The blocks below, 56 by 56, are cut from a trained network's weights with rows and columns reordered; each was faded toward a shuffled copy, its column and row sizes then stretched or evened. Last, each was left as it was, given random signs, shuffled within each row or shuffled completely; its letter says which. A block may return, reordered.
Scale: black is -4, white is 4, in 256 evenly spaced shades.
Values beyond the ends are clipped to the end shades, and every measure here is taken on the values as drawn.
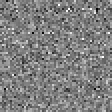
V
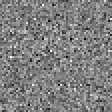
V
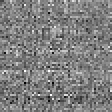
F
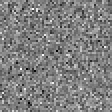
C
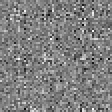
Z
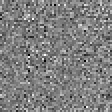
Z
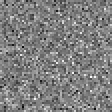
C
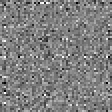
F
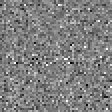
V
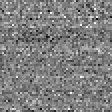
V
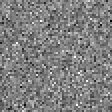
C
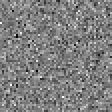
C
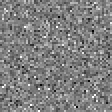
C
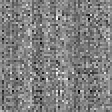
F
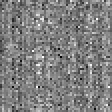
F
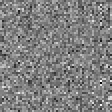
Z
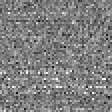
V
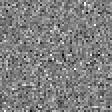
V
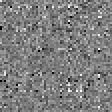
Z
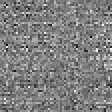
F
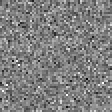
C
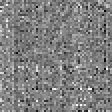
F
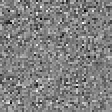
Z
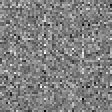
Z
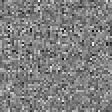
Z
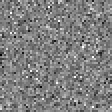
C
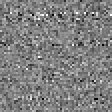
V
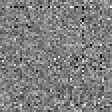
Z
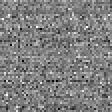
V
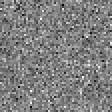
C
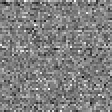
V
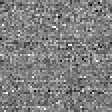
V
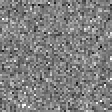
C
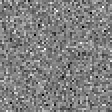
C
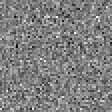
V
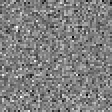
V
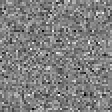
V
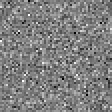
C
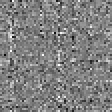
Z
